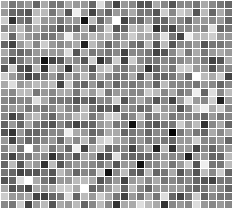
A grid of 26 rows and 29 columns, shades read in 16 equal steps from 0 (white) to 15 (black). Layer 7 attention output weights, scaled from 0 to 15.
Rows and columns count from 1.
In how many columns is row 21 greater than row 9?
11
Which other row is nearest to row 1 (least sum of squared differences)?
18
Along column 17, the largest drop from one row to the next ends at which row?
17
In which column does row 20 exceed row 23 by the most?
4
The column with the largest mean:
22
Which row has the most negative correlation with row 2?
12
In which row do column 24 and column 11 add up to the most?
3
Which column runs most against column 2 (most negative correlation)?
15
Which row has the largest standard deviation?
19
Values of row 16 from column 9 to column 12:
9 11 9 9
